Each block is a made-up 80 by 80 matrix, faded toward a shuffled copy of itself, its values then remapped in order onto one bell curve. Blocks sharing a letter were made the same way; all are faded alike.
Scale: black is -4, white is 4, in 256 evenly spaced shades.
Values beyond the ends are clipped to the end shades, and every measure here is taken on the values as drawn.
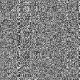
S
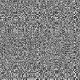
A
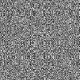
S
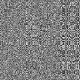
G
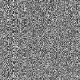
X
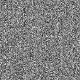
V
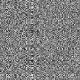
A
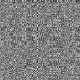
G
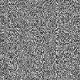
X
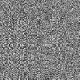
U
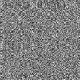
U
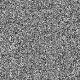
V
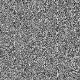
V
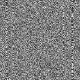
X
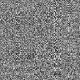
X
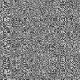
A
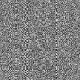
S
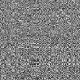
A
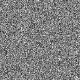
V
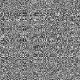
A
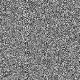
V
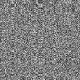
U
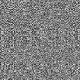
U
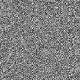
X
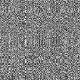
S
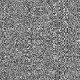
S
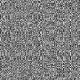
G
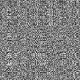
U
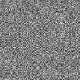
U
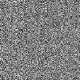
X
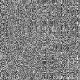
X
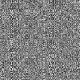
S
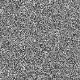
V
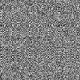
U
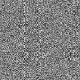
X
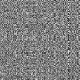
G
